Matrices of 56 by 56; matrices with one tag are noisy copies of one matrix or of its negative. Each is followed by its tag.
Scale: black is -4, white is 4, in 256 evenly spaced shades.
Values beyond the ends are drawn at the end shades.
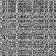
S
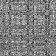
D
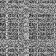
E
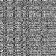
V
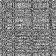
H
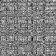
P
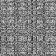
P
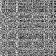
S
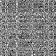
S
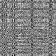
H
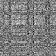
D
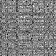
S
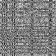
H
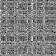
P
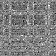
D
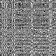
H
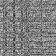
V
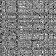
S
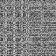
V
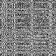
H
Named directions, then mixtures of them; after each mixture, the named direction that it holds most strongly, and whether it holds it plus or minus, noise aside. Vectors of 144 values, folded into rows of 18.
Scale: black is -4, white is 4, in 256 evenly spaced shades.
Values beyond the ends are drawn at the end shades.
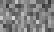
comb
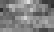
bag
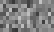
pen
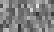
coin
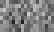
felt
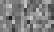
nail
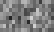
nail, plus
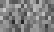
felt, plus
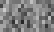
felt, plus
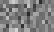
pen, minus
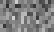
comb, plus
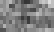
bag, minus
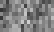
felt, minus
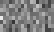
comb, plus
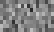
coin, minus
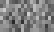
felt, plus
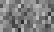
felt, plus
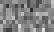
coin, minus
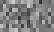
pen, minus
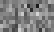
coin, minus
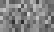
felt, plus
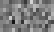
nail, minus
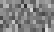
coin, plus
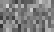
comb, minus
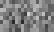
felt, plus
